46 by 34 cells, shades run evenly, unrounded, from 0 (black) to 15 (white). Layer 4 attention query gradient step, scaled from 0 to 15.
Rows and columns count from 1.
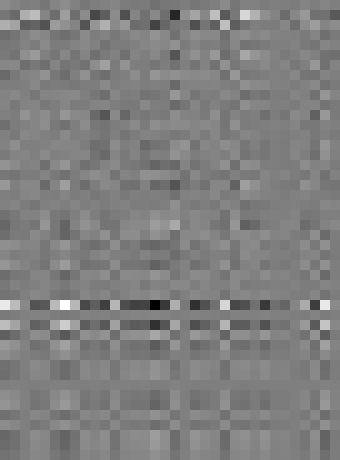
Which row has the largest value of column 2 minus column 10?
31
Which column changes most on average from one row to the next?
16
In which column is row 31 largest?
7
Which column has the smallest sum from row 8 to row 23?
11
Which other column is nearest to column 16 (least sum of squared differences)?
20
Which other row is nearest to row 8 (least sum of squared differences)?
13
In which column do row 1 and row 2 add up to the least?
18
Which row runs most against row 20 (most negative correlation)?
21
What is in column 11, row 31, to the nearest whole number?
4
